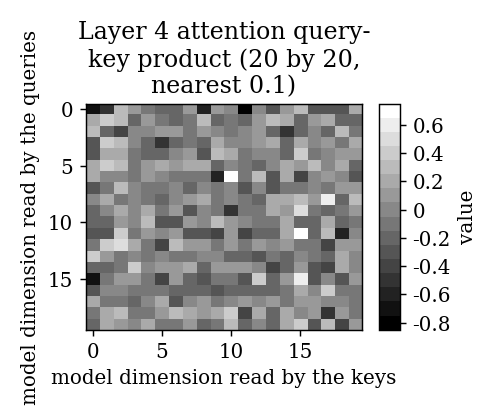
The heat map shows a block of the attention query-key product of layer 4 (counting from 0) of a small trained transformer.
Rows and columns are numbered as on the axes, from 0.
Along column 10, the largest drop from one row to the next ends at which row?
7
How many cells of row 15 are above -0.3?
14
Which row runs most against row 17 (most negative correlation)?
12
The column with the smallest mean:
11
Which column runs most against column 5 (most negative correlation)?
19
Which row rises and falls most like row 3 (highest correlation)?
4
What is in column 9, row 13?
0
